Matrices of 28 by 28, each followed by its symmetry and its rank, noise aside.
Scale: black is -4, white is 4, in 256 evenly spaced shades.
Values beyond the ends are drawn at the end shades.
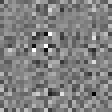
symmetric, rank three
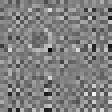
symmetric, rank three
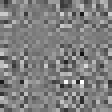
no symmetry, rank three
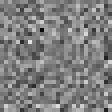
antisymmetric, rank four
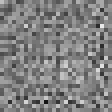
symmetric, rank five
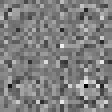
symmetric, rank three
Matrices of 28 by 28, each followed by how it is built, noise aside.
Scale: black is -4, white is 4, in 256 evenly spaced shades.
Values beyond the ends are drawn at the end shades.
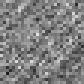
Hankel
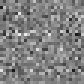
uneven rows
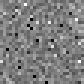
sparse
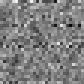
uneven rows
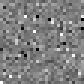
sparse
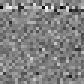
uneven rows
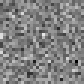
repeating columns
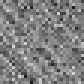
Toeplitz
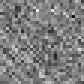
Toeplitz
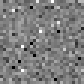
sparse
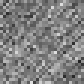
Hankel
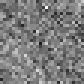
Toeplitz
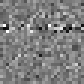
uneven rows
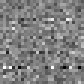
uneven rows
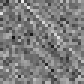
Toeplitz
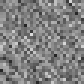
Toeplitz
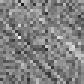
Toeplitz
